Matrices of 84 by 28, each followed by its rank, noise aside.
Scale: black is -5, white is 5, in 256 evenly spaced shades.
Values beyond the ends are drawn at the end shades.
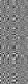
two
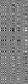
two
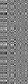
two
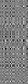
two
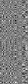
three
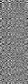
three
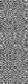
four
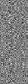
six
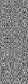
six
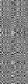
two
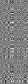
two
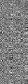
six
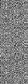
six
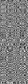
four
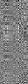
four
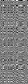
two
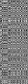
two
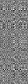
three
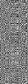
three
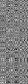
three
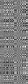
two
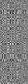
three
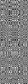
three
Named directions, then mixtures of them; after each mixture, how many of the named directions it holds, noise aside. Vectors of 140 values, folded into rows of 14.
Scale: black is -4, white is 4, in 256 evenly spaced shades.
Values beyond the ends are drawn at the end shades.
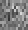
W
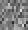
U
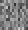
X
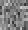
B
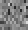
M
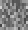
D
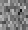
four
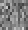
two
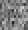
three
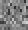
one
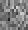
one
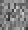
two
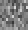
four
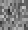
four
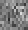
two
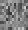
two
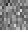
two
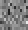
one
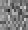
three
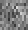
two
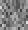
two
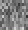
four
